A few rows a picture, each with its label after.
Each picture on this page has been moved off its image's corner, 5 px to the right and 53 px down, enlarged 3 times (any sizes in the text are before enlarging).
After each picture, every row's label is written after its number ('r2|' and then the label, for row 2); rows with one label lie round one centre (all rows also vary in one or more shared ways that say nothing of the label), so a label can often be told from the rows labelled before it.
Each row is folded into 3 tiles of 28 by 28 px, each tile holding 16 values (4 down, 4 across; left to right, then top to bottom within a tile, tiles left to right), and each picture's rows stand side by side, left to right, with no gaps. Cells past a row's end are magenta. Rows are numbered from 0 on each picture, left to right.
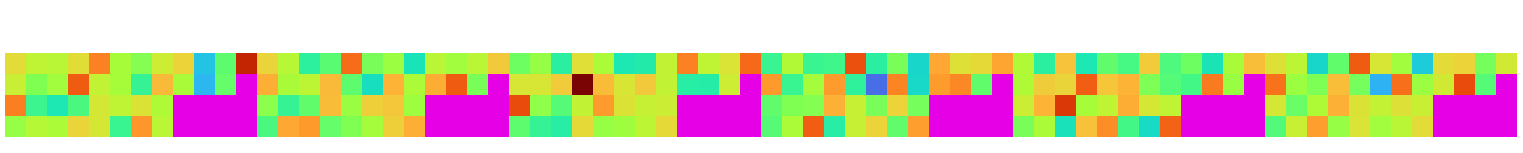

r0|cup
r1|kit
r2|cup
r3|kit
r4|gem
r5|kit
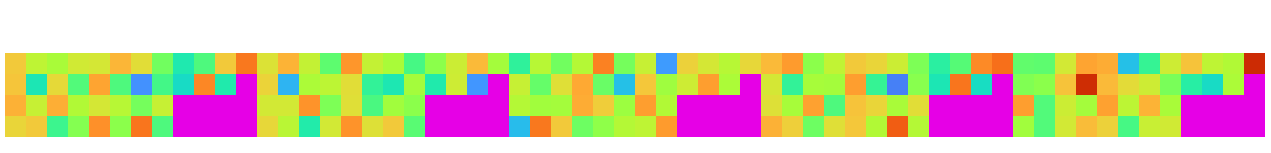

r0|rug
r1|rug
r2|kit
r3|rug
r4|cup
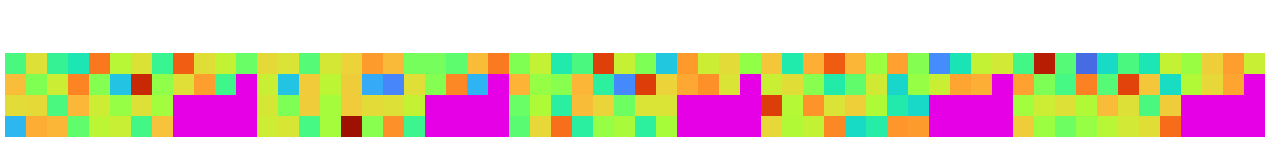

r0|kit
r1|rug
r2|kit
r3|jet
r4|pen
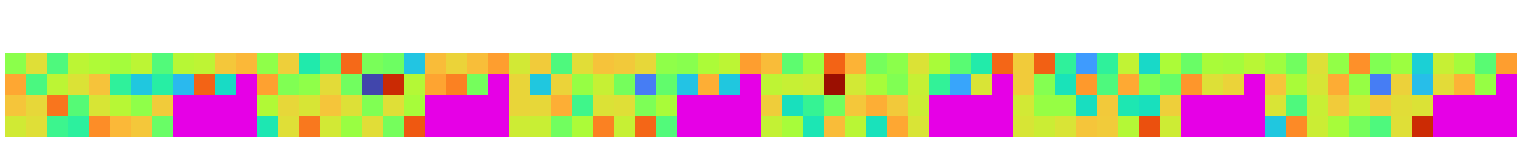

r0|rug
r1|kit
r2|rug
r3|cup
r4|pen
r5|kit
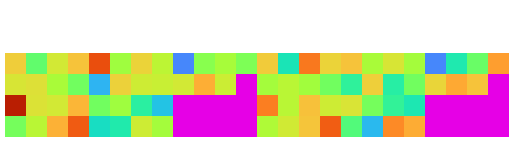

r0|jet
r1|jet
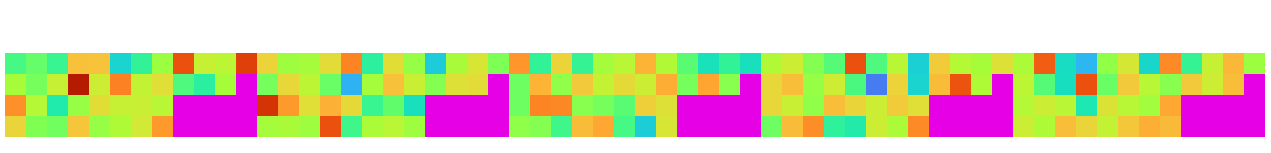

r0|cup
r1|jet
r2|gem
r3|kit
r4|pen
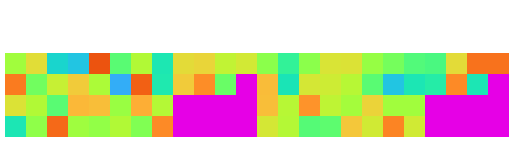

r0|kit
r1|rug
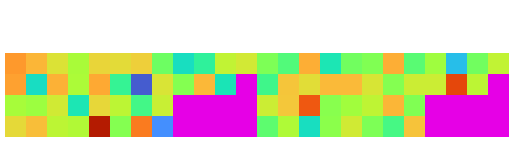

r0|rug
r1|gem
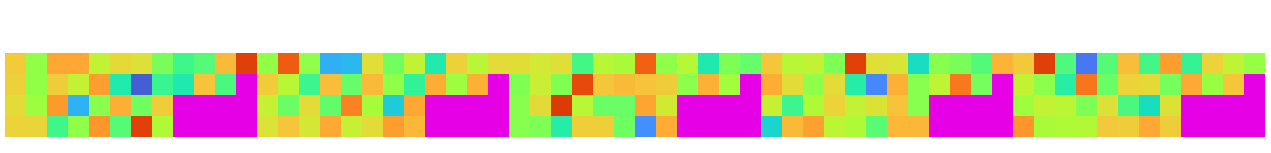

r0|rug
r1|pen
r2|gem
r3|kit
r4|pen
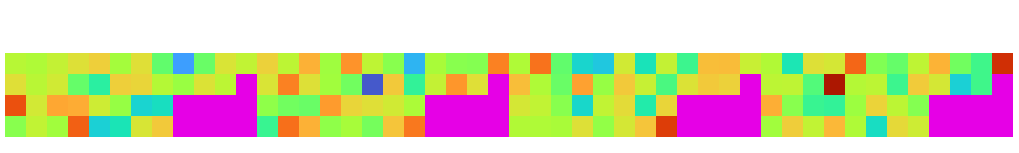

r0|jet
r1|kit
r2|pen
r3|cup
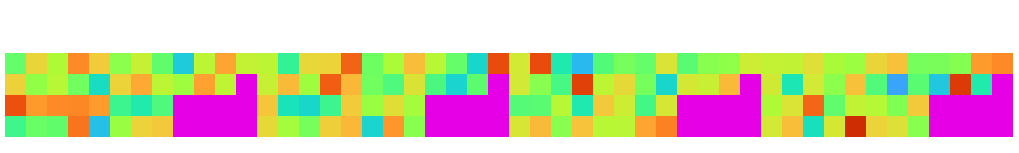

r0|jet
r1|cup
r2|pen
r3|rug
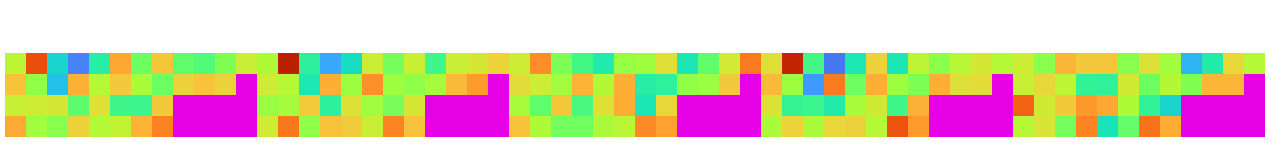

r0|pen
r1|pen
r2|pen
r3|pen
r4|jet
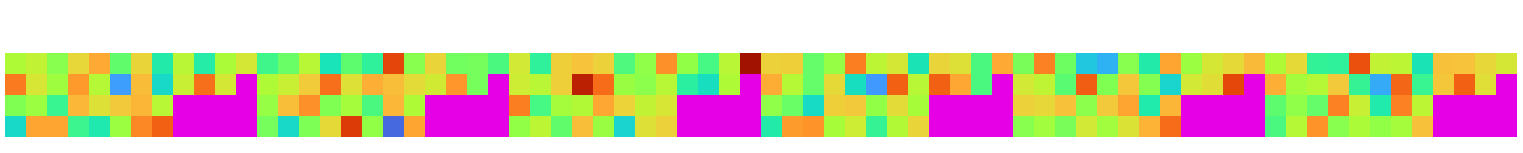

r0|kit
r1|gem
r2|cup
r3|kit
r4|pen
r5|kit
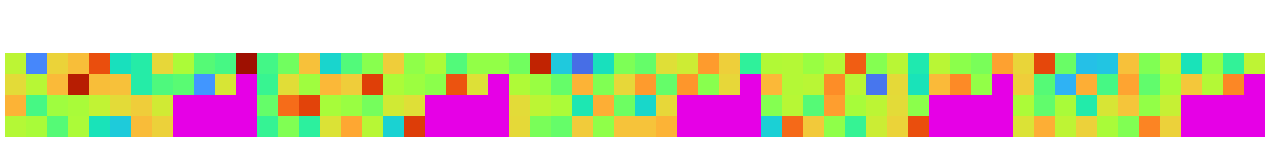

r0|cup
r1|gem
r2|pen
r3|kit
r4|pen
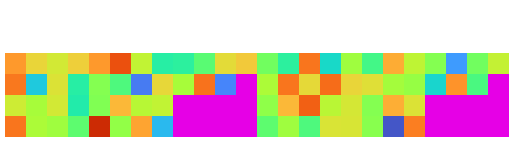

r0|rug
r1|gem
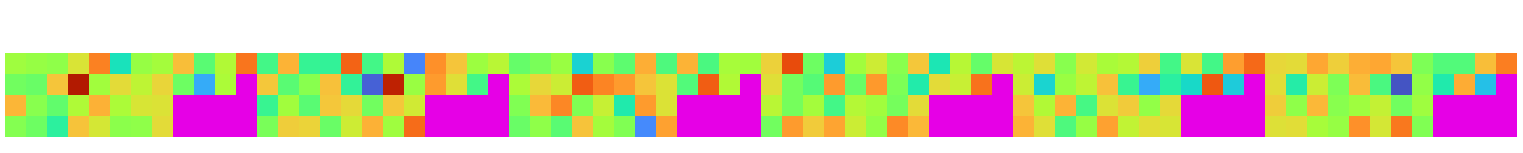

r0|cup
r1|kit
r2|gem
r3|pen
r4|rug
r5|rug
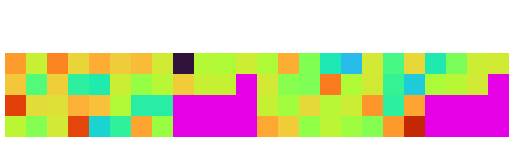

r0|jet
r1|pen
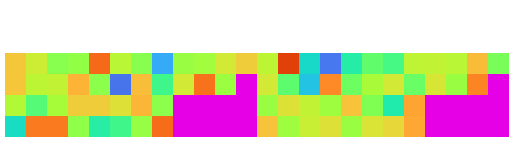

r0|kit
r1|pen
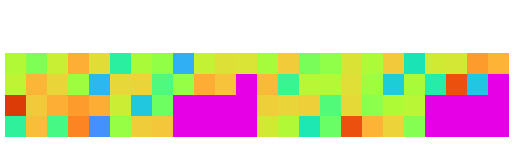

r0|jet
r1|rug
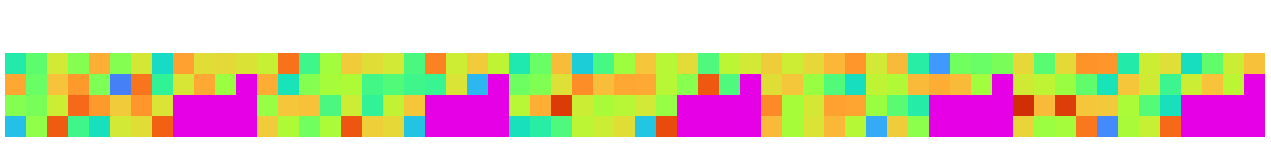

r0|kit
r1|rug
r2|gem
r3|jet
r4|jet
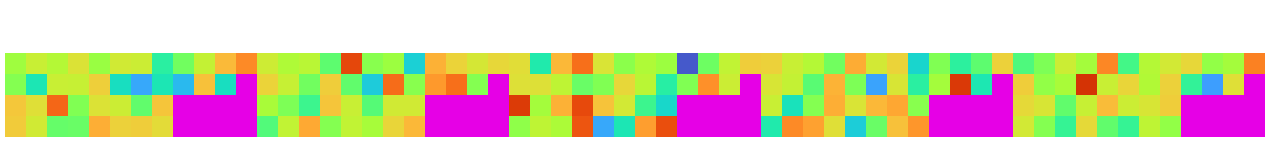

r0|rug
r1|kit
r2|jet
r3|kit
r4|cup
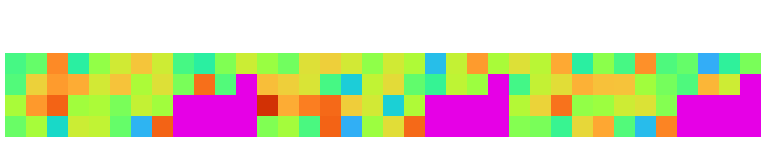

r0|gem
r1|jet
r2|gem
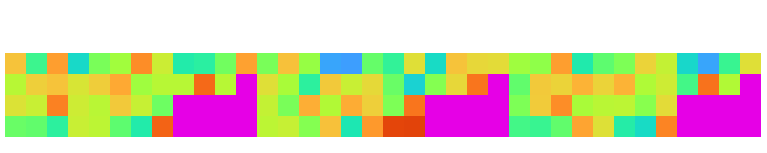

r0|gem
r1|pen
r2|gem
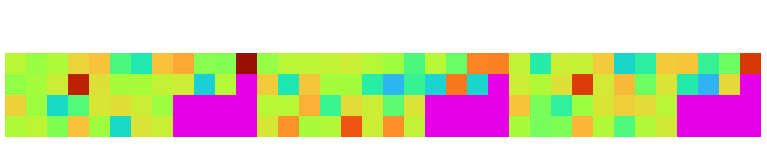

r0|cup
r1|rug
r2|cup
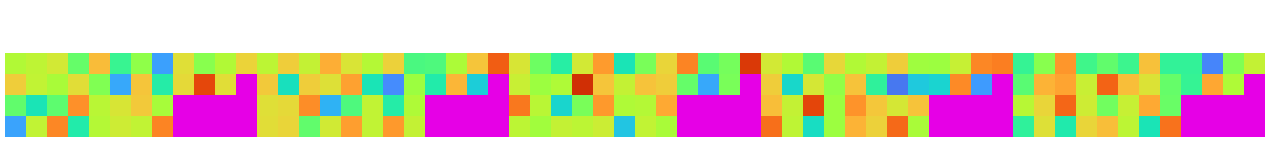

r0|kit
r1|rug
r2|cup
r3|rug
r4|gem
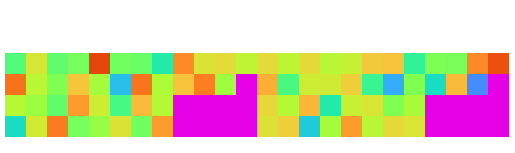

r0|kit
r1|rug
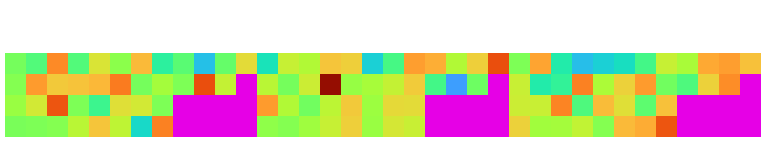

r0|gem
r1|cup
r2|pen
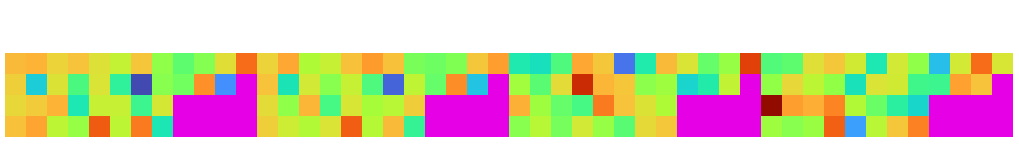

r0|rug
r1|rug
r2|cup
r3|jet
